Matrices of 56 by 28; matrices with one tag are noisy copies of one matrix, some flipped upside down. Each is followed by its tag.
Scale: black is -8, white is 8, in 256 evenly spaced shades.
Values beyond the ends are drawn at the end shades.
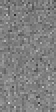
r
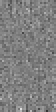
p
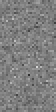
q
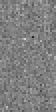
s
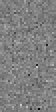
q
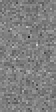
q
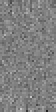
p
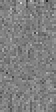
p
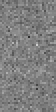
q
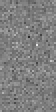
q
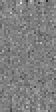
p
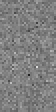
q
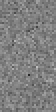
q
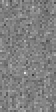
s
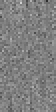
p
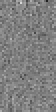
p
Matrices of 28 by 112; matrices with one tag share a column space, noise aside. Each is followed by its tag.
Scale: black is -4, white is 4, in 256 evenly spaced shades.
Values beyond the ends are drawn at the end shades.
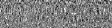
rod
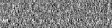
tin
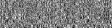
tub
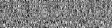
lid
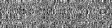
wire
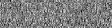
tin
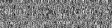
wire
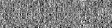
tub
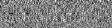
rod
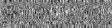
wire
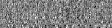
tub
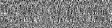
rod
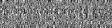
wire
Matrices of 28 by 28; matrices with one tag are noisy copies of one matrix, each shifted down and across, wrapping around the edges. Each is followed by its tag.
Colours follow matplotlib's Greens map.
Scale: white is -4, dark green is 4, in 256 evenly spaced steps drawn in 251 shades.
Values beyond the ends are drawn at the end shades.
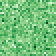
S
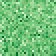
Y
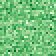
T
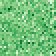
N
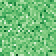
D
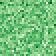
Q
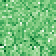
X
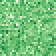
S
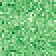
N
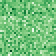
Y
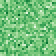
S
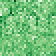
X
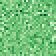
D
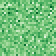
D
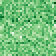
Y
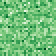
T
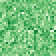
X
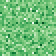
Q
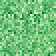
X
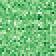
T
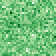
S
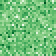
S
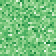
Q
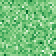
Q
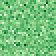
Q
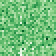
N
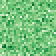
Q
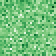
S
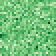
S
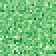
T
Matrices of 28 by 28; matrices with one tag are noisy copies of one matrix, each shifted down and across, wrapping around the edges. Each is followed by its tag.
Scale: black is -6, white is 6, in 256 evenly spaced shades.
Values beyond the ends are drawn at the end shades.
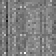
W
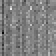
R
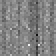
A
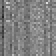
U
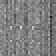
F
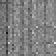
A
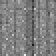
A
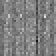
R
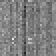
U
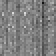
F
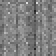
A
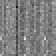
R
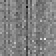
W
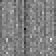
F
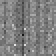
A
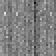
F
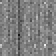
F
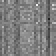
U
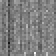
F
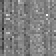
U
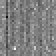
R
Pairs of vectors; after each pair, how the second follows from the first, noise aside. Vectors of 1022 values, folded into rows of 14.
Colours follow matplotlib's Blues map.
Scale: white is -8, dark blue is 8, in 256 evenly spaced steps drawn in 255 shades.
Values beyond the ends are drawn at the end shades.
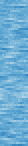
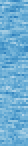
wrapped around, negated.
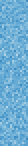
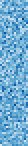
reversed, negated, scaled up.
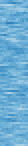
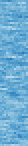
wrapped around, negated.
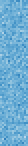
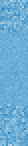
reversed, negated, partly zeroed.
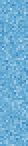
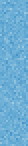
shrunk.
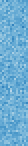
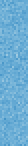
reversed, shrunk.
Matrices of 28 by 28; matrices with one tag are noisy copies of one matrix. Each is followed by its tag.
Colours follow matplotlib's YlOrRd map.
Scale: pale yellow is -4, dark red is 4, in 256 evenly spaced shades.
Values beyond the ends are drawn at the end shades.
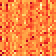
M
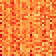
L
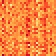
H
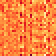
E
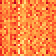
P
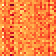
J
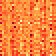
L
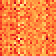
P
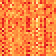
H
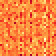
E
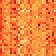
P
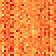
J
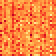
L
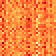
H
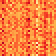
H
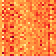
J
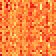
M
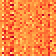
J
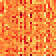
E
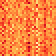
H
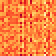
E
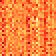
H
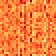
E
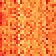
P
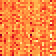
L
